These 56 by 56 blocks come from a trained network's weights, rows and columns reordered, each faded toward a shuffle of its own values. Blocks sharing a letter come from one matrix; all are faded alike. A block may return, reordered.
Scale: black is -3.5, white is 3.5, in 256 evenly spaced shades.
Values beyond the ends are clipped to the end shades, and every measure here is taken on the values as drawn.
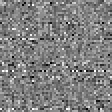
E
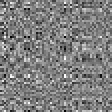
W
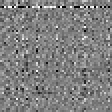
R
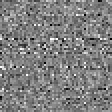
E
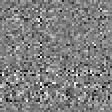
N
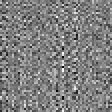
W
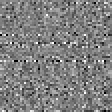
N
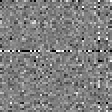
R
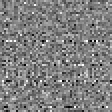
E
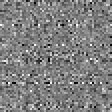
N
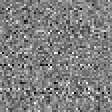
N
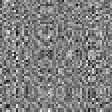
W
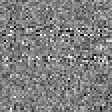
N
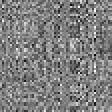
W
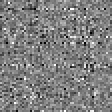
N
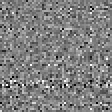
N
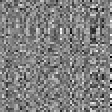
W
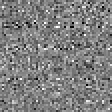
N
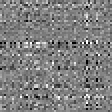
R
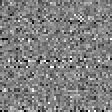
E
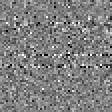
E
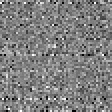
E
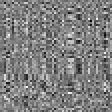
W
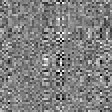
W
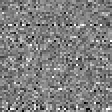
N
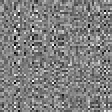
W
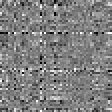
R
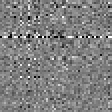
R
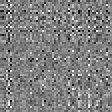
R
